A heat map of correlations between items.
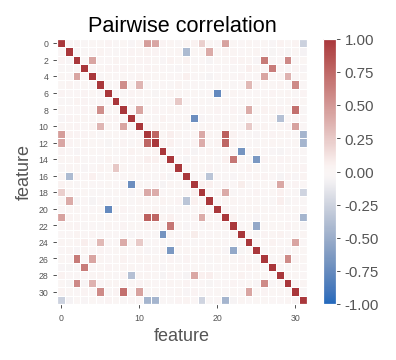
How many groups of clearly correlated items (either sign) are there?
10
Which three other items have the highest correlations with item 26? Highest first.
2, 29, 4
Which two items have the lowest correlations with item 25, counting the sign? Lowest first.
14, 22
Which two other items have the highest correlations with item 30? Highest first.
8, 5
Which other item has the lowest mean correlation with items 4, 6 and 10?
20
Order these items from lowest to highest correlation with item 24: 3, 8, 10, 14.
14, 3, 10, 8
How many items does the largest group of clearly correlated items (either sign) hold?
6
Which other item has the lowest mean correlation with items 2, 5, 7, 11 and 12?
31
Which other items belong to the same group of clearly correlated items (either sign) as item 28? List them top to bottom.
9, 17
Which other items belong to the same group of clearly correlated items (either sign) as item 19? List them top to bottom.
1, 16
